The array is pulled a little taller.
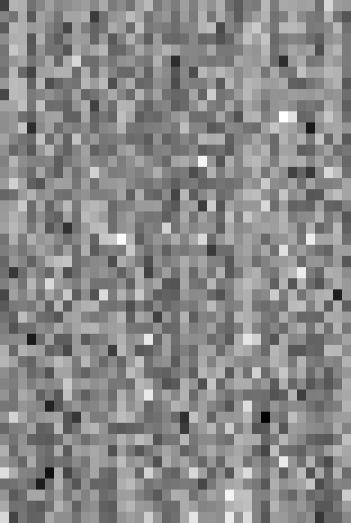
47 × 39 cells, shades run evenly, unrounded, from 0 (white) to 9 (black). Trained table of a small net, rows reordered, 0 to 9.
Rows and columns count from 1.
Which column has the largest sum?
20
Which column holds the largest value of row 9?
1
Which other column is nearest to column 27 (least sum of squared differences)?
39
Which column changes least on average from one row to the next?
27
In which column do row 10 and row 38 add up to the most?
30
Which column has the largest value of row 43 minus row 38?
6
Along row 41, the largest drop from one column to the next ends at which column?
31
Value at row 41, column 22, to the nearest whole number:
5
